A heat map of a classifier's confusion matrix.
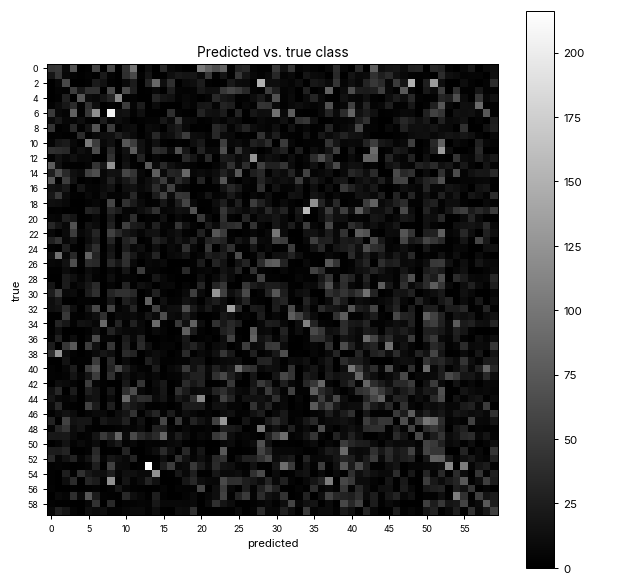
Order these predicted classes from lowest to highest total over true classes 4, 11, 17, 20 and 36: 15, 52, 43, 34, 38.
34, 38, 15, 43, 52
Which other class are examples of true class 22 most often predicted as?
30
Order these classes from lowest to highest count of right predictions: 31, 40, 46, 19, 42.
31, 46, 19, 42, 40
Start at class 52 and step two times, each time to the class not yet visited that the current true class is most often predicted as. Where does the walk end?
39
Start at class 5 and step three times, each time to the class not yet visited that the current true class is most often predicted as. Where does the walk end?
14
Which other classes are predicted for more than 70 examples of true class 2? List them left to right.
14, 28, 48, 51
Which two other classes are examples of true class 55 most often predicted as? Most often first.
8, 37
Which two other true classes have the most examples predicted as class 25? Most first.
40, 14
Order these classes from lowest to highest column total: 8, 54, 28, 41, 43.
54, 41, 28, 43, 8
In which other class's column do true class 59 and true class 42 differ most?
36
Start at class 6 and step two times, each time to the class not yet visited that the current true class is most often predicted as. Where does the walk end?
41
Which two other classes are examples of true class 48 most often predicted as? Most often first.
28, 36
